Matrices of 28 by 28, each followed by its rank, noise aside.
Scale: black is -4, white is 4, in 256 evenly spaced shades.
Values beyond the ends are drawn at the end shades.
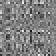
three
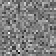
six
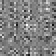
four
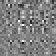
three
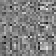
three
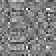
three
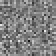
five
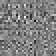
three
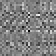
three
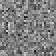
six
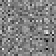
four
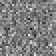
seven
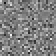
seven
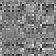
three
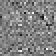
five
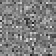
six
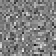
seven
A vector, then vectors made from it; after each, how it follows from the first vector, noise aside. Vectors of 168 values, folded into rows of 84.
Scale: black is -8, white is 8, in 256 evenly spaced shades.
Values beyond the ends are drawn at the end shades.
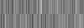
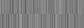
wrapped around, shrunk.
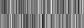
reversed, negated, scaled up.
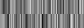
reversed, negated, scaled up.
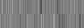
negated, partly zeroed.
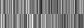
negated, scaled up.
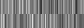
negated, scaled up.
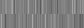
negated, partly zeroed.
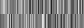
reversed, scaled up.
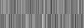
reversed.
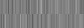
shrunk.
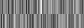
scaled up.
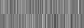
reversed.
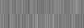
wrapped around, shrunk.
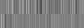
negated, partly zeroed.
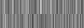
sign-scrambled.
